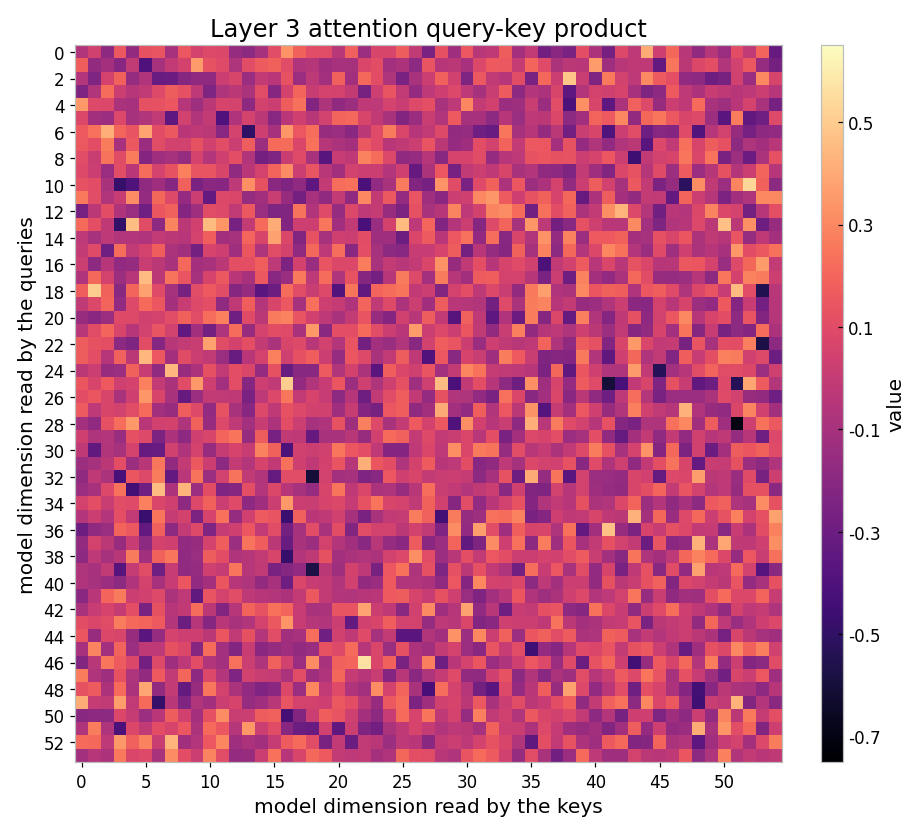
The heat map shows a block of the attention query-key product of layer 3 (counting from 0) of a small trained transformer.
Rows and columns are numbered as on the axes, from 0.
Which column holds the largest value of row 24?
7
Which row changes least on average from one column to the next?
41
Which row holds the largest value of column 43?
35
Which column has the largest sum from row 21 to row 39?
43
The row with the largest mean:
18
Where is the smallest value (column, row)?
51, 28
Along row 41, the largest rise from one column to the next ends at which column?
10
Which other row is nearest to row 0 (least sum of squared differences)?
9
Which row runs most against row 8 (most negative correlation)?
17
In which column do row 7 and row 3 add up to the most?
2
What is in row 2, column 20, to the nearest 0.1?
0.2
